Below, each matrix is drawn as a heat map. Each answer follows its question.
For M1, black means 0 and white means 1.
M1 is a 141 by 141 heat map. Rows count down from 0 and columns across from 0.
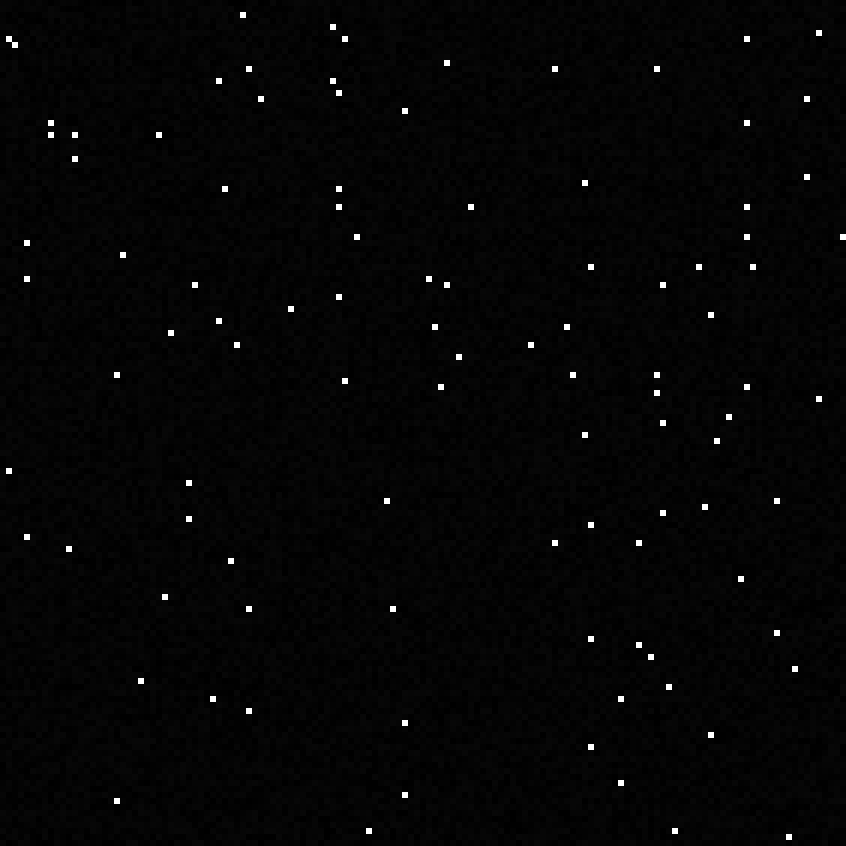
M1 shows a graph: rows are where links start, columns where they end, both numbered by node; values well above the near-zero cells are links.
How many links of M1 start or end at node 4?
4
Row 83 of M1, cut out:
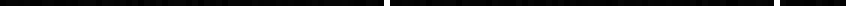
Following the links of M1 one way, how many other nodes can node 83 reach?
6
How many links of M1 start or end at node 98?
4
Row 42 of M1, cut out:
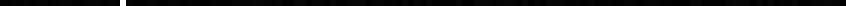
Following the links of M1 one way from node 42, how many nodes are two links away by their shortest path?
2
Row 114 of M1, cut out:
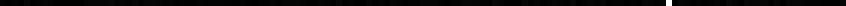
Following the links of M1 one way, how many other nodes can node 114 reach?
3
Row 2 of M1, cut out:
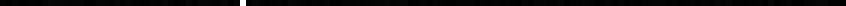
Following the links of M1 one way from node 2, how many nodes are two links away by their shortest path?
1
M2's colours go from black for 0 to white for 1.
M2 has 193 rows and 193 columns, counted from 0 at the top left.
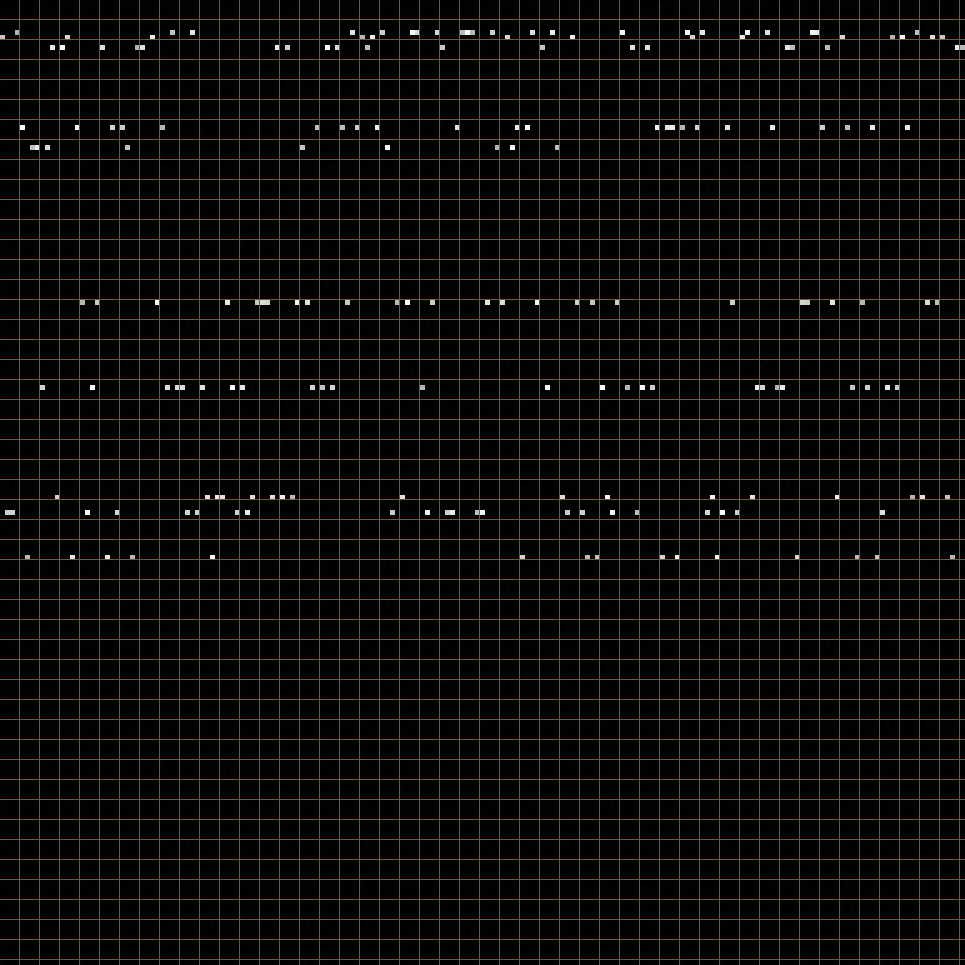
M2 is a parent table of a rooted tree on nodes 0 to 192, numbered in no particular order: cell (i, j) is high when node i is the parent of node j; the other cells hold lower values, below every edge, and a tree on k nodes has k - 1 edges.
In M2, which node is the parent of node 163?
6
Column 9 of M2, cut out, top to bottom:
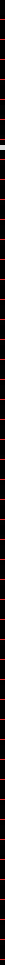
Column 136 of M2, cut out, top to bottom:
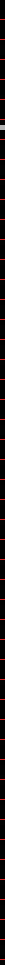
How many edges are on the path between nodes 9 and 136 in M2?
3
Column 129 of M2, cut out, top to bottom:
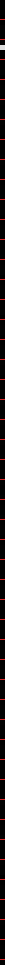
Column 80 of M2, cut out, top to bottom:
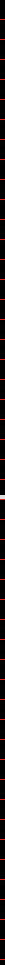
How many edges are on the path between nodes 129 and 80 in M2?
4
